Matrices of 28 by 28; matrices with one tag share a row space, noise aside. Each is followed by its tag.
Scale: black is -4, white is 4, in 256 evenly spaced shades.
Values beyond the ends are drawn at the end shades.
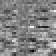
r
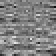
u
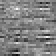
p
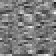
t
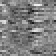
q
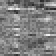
p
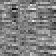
r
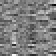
r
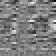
r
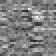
q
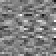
t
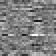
q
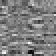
q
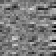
r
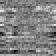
u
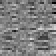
r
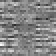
u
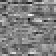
q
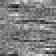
p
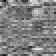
q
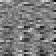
t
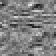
q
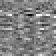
t
